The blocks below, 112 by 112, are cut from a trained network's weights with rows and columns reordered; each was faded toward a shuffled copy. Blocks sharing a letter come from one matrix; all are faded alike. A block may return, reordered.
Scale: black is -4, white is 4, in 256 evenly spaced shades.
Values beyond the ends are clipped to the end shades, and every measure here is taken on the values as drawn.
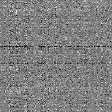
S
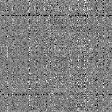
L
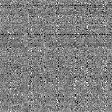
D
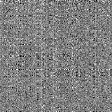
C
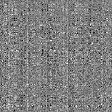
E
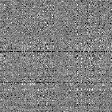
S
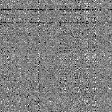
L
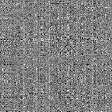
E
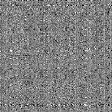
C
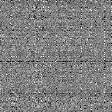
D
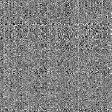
C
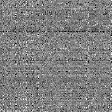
D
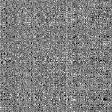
E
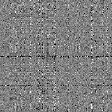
L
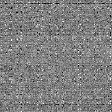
D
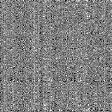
E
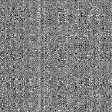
E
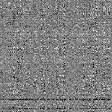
L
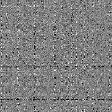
L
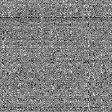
D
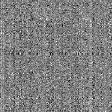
E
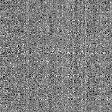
C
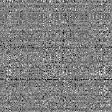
D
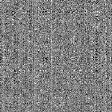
E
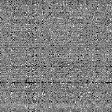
S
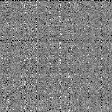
L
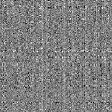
E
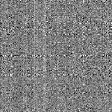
C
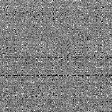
S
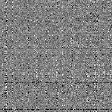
S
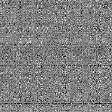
S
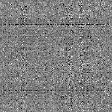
S
